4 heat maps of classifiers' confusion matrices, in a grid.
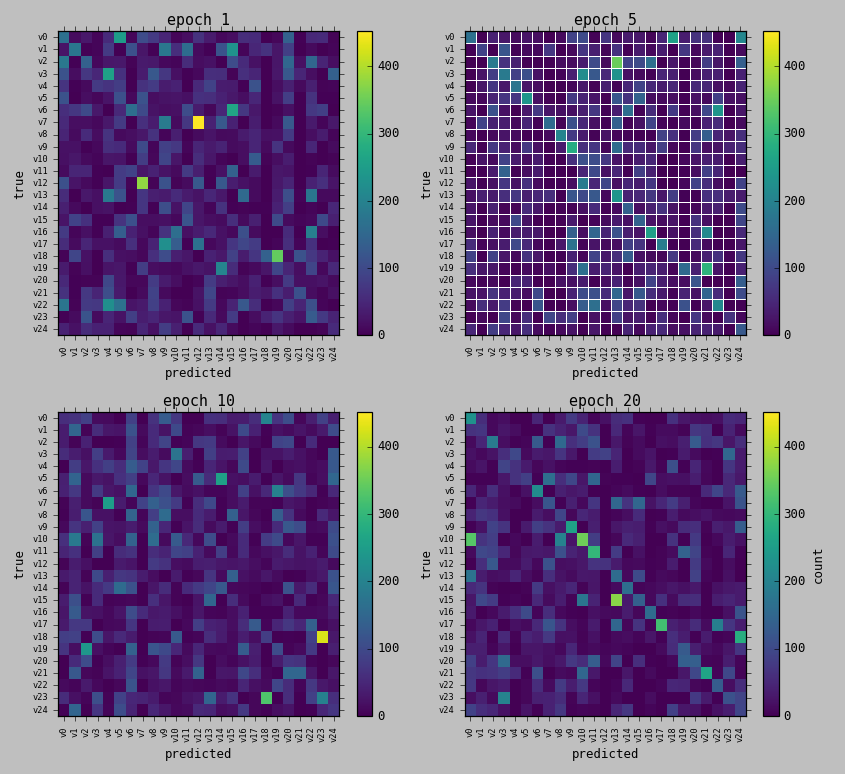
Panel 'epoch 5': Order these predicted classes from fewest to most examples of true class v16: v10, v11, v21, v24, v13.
v10, v24, v13, v11, v21
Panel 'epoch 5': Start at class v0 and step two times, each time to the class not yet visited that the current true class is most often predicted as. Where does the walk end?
v14
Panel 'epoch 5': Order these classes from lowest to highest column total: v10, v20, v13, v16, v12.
v12, v20, v16, v10, v13
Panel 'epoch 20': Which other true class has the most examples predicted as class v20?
v2
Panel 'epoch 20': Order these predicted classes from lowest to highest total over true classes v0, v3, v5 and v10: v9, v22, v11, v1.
v22, v1, v9, v11
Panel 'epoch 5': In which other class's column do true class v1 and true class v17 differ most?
v9
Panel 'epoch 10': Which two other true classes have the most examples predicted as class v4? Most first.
v7, v14
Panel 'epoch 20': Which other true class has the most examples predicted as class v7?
v5
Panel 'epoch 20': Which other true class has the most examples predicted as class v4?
v3
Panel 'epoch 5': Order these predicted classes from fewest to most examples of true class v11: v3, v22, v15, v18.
v18, v22, v15, v3
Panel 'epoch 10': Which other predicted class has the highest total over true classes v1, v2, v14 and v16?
v6
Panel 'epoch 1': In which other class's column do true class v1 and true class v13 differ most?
v15
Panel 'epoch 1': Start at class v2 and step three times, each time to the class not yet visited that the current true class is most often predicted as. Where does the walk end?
v7
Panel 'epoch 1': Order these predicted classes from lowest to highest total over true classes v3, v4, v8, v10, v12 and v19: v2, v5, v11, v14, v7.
v11, v2, v5, v14, v7
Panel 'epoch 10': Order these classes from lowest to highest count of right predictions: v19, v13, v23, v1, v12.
v12, v13, v19, v1, v23
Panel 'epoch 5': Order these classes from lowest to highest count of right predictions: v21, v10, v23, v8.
v23, v10, v21, v8
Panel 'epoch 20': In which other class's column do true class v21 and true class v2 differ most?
v8
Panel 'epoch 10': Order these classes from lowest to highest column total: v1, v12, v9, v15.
v15, v12, v9, v1
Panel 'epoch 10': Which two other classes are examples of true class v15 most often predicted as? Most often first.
v13, v1
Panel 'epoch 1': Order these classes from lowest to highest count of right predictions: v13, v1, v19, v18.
v13, v19, v18, v1
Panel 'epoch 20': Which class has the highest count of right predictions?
v10
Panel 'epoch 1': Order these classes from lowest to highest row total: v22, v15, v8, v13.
v8, v15, v13, v22
